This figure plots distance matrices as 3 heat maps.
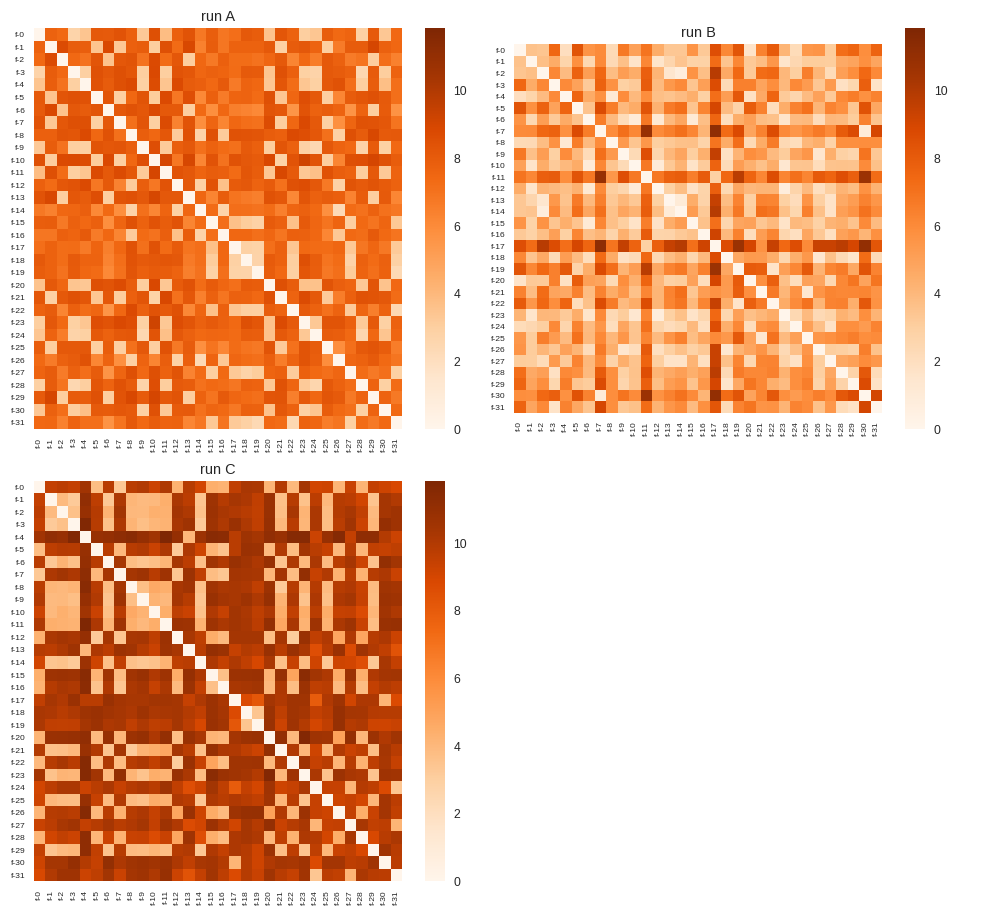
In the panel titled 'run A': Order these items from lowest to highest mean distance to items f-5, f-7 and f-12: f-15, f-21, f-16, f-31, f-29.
f-21, f-16, f-31, f-15, f-29
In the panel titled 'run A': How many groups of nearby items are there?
5
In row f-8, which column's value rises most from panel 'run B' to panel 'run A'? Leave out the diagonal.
f-4
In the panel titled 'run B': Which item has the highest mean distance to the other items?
f-17
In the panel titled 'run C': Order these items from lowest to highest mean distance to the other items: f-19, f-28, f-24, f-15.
f-28, f-15, f-24, f-19
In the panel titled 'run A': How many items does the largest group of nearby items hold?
10
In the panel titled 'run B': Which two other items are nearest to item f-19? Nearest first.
f-22, f-5
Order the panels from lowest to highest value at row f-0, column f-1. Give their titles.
run B, run A, run C
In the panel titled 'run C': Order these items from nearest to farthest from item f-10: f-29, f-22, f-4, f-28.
f-29, f-28, f-22, f-4
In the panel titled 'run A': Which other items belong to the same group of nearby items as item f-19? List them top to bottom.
f-15, f-17, f-18, f-22, f-27, f-31
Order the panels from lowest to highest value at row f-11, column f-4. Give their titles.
run A, run B, run C
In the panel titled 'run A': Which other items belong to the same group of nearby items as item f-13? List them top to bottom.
f-2, f-6, f-29
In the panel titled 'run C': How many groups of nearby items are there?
6
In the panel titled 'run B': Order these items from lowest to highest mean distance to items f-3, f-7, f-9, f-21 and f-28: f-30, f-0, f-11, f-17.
f-30, f-0, f-11, f-17
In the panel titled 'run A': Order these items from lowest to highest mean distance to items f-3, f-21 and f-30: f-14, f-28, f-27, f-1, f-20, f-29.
f-28, f-20, f-1, f-14, f-27, f-29
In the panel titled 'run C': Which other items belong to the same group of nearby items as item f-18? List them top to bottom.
f-19
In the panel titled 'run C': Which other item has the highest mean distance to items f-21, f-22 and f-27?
f-4
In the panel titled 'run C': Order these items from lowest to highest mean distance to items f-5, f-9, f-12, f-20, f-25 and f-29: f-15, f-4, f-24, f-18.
f-15, f-24, f-18, f-4
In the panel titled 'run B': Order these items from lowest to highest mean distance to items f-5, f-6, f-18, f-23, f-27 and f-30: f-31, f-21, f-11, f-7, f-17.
f-31, f-21, f-7, f-11, f-17
